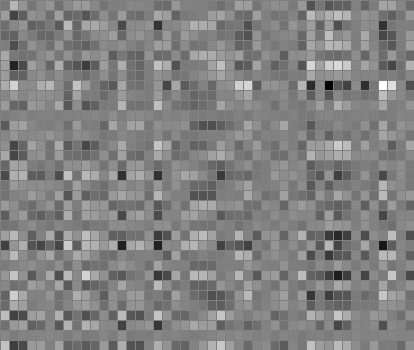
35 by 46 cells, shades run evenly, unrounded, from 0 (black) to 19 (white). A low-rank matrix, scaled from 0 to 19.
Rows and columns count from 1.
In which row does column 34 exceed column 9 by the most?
28
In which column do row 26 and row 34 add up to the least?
37
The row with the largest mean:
32
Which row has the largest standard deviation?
9
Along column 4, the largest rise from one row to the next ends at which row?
29
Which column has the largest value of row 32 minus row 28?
38
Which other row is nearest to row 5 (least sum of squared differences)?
2
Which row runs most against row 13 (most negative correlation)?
6
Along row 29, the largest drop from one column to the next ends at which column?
8
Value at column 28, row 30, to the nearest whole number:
14
